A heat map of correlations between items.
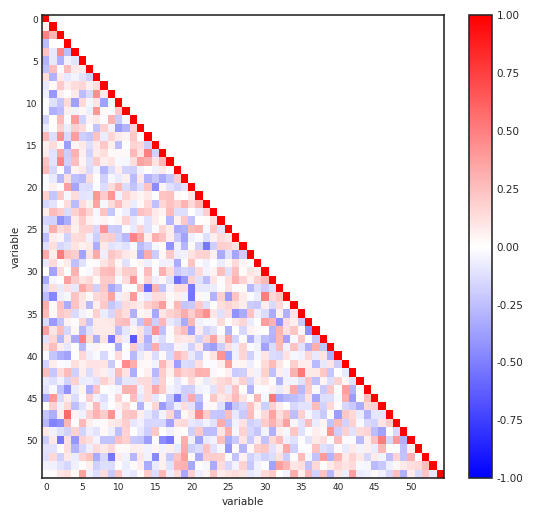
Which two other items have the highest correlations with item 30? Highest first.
33, 36
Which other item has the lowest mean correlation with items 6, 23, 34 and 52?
9
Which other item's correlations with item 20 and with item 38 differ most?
32
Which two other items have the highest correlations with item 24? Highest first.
40, 48
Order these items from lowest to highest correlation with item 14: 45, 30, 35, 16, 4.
35, 45, 30, 4, 16
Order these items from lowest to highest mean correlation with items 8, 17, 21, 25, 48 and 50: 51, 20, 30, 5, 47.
51, 20, 30, 5, 47
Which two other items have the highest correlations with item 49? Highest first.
39, 25
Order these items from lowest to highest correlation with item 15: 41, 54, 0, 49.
54, 41, 0, 49
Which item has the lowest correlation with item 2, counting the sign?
50
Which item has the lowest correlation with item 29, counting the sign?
18
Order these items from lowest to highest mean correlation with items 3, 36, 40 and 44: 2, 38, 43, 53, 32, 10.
2, 32, 53, 38, 43, 10
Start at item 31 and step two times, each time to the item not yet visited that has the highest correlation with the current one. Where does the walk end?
1
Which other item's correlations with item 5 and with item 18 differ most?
31
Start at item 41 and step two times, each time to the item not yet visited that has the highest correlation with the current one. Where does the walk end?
7
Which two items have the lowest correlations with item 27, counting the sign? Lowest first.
22, 17
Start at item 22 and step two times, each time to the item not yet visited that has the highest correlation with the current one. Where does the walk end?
42
